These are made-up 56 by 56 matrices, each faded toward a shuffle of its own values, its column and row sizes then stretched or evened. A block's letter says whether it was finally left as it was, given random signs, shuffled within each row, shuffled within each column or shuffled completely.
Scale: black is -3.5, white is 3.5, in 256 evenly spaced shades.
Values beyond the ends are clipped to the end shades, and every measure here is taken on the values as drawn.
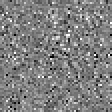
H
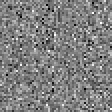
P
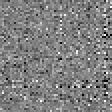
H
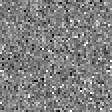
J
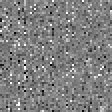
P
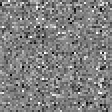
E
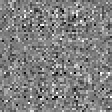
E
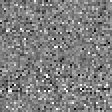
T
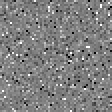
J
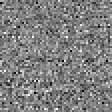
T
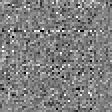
H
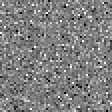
J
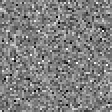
J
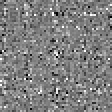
E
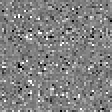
E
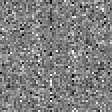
P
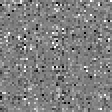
E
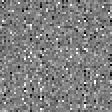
P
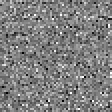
T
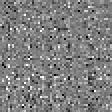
H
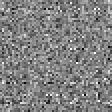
E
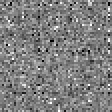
E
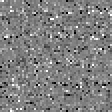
T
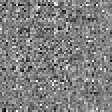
H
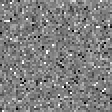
J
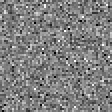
J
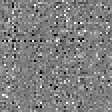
E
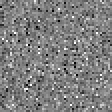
P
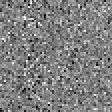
P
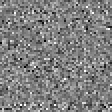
T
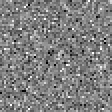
J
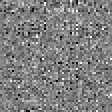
H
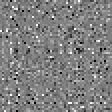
H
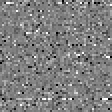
T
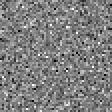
J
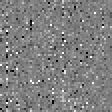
P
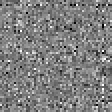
E
